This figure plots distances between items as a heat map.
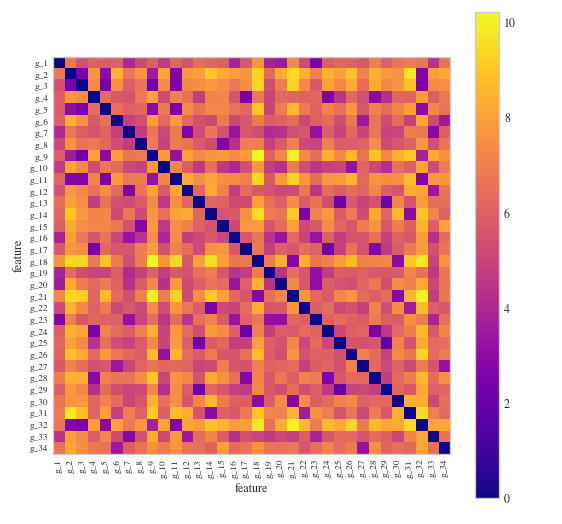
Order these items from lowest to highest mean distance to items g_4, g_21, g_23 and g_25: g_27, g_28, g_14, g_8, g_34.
g_28, g_27, g_8, g_34, g_14
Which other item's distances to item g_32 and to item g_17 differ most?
g_24
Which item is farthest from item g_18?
g_9
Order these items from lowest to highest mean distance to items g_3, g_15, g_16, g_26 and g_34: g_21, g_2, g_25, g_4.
g_25, g_4, g_2, g_21
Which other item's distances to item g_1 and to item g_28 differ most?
g_23
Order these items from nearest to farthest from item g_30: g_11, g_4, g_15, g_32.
g_4, g_15, g_11, g_32
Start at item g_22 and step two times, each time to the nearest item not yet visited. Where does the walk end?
g_31
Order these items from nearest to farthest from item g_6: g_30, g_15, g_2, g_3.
g_30, g_15, g_3, g_2
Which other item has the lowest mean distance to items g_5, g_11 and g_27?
g_3
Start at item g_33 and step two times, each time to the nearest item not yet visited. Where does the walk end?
g_12
